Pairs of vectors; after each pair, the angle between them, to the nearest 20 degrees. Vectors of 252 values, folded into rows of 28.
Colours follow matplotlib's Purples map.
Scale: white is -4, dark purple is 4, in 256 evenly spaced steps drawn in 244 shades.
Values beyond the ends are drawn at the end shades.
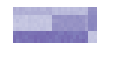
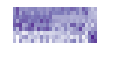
140 degrees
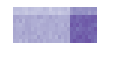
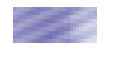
140 degrees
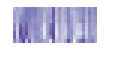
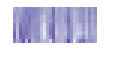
20 degrees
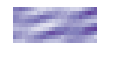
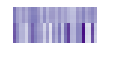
80 degrees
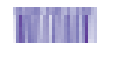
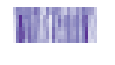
20 degrees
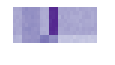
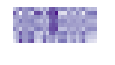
60 degrees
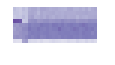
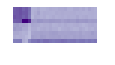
120 degrees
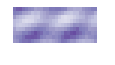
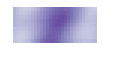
100 degrees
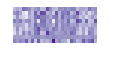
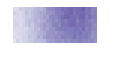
80 degrees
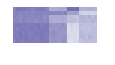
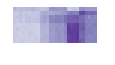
160 degrees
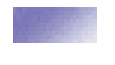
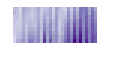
140 degrees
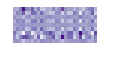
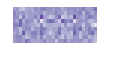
120 degrees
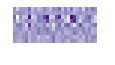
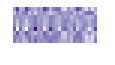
100 degrees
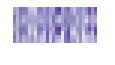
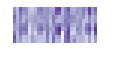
20 degrees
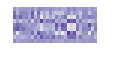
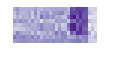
120 degrees
